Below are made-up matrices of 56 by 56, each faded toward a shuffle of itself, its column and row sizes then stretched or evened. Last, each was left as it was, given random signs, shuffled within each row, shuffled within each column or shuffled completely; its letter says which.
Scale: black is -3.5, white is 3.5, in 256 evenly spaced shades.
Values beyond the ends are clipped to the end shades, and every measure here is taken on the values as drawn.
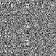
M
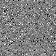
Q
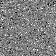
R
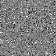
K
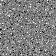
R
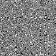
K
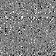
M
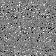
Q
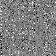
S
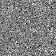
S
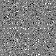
M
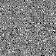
K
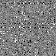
K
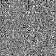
M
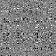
M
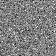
R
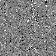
S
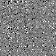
K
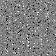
S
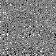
K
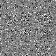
K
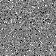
Q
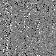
S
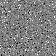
R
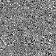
K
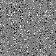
S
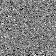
Q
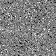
R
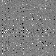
K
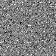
Q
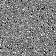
R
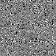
K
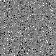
S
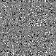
K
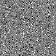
S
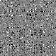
M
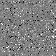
Q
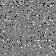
Q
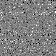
Q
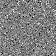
R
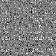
M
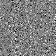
S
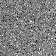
R
